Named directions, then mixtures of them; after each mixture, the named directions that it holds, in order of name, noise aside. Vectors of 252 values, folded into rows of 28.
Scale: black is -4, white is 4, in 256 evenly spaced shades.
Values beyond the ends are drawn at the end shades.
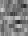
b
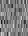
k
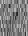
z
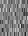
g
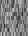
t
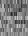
b, k.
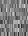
b, g, k.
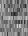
b, k, z.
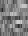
b.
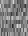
b, t, z.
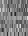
b, g, k.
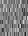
g.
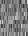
b, g, z.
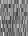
z.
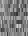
b, g, z.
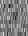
k, z.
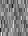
k, t.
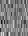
k.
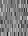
g, k.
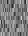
k, t.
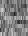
b, k, t.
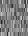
g, k, t.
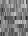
b, k, t.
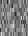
k, t.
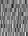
g, t, z.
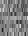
b, g.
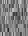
t, z.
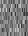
g.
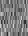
k.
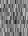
g, k, z.
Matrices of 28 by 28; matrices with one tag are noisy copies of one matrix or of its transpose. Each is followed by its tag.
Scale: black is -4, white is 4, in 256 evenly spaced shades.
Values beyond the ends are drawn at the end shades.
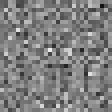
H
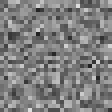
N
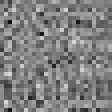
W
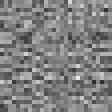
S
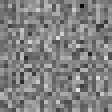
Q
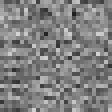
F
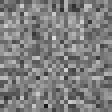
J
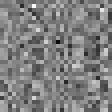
N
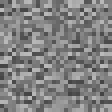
S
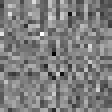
F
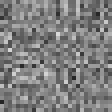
J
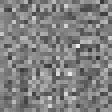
W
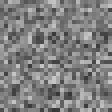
N
